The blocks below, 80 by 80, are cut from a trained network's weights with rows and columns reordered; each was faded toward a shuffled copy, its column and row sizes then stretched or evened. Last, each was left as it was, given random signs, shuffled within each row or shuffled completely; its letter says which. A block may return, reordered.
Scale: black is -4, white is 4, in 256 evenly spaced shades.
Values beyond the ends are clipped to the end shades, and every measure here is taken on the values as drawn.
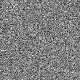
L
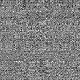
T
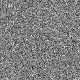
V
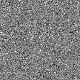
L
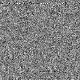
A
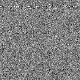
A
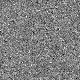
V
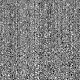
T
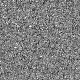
L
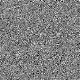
A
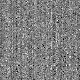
T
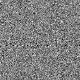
A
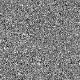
A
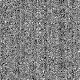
T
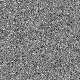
V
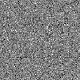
T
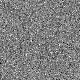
V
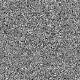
A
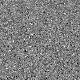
L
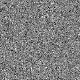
A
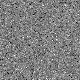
V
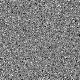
L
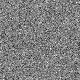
V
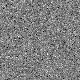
V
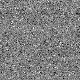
L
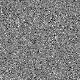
A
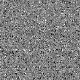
T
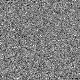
L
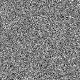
L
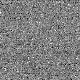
L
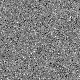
V
